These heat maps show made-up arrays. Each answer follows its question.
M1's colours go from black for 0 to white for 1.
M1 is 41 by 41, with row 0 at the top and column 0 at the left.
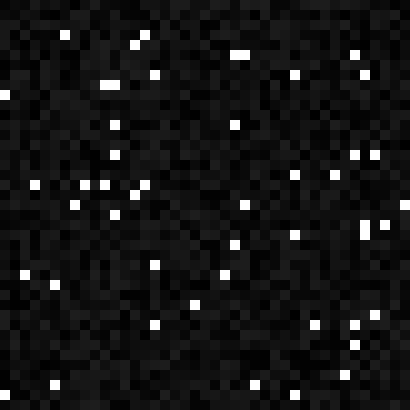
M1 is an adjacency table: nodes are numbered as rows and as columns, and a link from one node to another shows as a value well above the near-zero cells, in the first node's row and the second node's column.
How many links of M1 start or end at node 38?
3
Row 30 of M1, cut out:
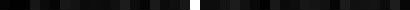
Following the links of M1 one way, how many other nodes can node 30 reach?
2
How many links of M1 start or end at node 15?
6
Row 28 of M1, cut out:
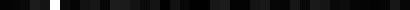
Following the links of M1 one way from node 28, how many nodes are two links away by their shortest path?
3
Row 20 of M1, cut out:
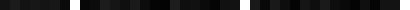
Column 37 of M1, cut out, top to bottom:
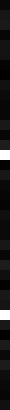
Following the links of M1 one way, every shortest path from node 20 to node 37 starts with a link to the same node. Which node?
node 7
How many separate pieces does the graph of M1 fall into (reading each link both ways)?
4
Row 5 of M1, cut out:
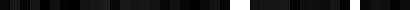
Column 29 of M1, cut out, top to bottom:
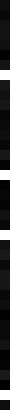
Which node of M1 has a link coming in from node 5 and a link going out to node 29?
node 23
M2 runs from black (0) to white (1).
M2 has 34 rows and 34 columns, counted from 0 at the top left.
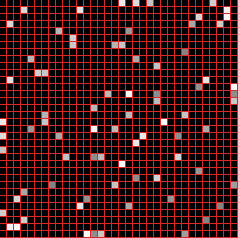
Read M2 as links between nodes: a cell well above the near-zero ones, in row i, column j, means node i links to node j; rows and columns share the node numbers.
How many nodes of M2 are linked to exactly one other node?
10
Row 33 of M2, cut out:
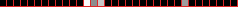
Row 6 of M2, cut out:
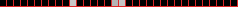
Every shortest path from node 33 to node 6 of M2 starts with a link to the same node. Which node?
node 26
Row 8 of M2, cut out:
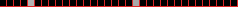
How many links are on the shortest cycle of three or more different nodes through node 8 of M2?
7
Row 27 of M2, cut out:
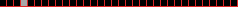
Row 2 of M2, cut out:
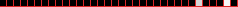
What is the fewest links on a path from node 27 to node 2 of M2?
4
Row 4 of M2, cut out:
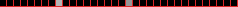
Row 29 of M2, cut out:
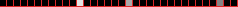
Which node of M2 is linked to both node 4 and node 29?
node 18
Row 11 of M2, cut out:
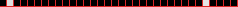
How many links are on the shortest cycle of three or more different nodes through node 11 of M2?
5
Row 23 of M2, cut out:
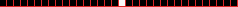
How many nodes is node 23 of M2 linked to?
1
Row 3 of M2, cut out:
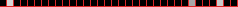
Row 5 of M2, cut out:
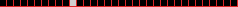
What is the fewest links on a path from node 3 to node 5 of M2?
7
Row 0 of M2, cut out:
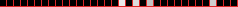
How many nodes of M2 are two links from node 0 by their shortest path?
5
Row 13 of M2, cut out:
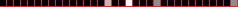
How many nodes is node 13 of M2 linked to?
4
